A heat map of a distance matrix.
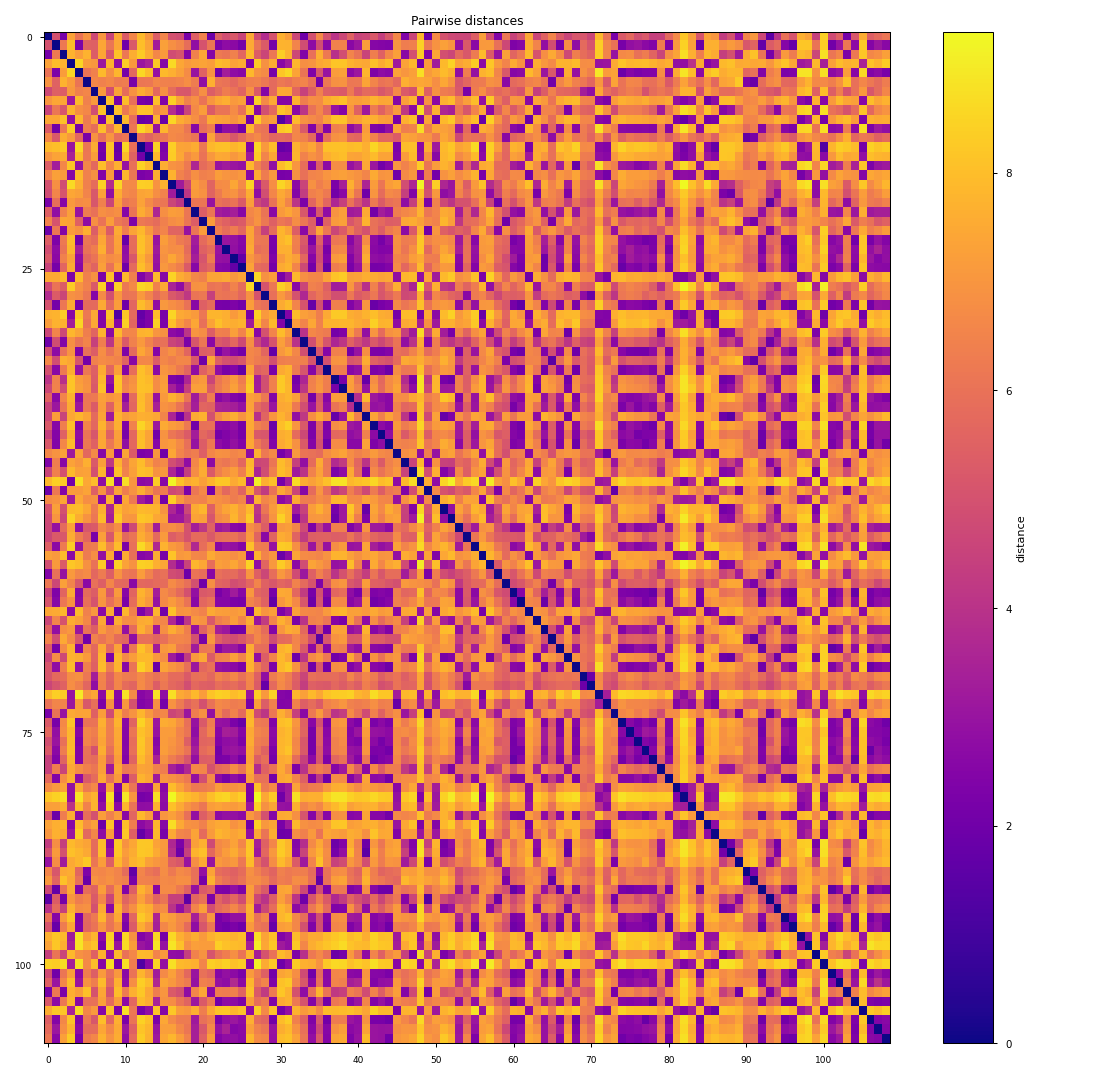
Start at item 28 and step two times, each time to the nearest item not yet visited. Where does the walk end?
69
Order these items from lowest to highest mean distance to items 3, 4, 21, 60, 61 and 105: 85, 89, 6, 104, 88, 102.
104, 102, 85, 6, 89, 88
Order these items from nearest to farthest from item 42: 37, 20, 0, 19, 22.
19, 22, 0, 20, 37
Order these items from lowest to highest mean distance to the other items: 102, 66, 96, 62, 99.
96, 66, 102, 99, 62
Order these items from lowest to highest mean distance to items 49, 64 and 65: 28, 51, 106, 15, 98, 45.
106, 28, 45, 15, 51, 98
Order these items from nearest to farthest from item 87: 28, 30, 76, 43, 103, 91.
103, 28, 43, 76, 91, 30
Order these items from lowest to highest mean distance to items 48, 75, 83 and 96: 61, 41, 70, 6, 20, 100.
61, 100, 20, 70, 6, 41
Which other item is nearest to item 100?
12
